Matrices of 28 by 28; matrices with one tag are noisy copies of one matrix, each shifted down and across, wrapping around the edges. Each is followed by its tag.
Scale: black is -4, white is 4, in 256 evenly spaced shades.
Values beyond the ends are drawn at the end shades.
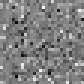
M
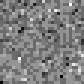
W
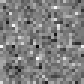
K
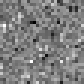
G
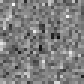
G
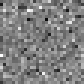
K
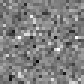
K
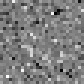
W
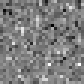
G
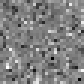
K
